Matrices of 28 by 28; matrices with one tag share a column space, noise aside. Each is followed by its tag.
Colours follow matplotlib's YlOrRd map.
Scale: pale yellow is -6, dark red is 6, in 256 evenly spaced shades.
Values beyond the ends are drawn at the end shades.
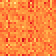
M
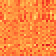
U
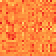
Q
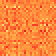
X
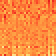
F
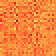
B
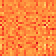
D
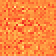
X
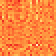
U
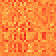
Q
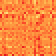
F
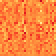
Q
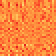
U
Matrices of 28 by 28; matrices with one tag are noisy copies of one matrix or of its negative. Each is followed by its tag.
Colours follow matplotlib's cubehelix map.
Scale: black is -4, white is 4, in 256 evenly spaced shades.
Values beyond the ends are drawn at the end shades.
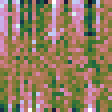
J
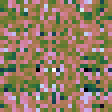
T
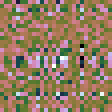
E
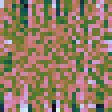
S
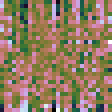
S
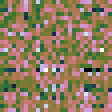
T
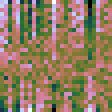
J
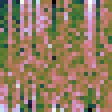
J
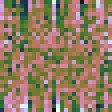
S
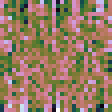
S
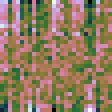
J
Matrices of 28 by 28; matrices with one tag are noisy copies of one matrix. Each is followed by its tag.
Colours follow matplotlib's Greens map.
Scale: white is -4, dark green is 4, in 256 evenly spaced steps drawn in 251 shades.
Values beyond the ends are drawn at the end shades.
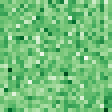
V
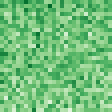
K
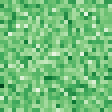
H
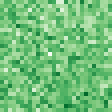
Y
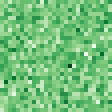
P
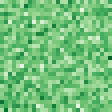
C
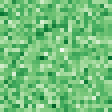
C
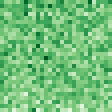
K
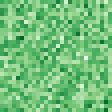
V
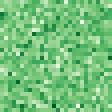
C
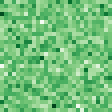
C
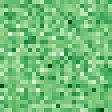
H
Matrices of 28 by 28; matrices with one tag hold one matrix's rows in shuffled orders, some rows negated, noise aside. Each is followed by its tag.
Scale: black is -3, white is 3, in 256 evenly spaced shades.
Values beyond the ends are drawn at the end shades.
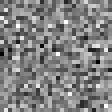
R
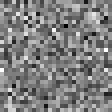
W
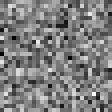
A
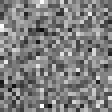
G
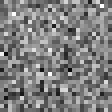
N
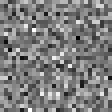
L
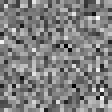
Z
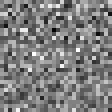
L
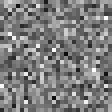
W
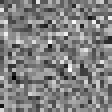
A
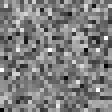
R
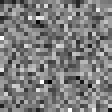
G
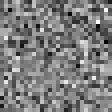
R
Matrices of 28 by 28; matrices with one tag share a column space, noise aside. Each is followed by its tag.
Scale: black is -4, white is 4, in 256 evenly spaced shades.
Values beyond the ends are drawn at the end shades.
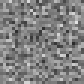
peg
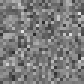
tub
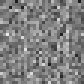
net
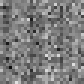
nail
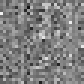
peg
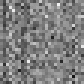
peg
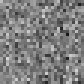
net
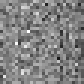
peg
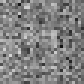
peg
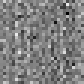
peg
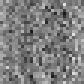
net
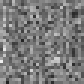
net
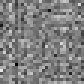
peg
